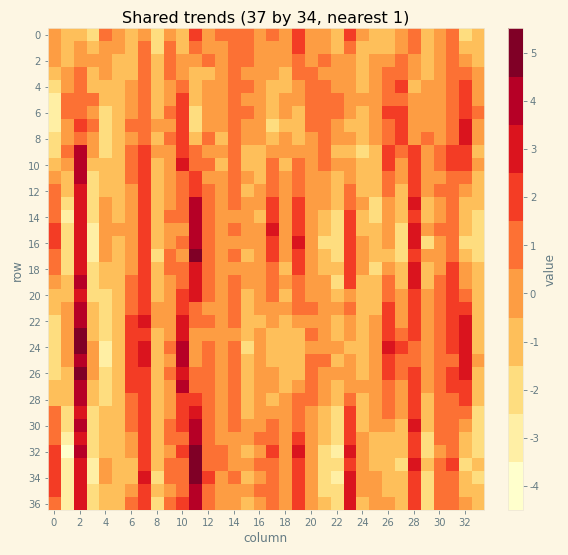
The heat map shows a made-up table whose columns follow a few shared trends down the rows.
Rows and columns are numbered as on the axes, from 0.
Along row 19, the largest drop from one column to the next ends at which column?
3
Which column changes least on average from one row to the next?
5
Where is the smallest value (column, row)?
1, 32
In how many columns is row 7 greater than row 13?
14
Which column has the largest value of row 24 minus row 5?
2
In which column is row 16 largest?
11
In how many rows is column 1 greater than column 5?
13
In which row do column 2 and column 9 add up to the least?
0
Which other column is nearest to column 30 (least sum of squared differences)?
12
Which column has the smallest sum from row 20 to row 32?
4
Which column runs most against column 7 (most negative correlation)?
15
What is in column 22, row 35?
-2
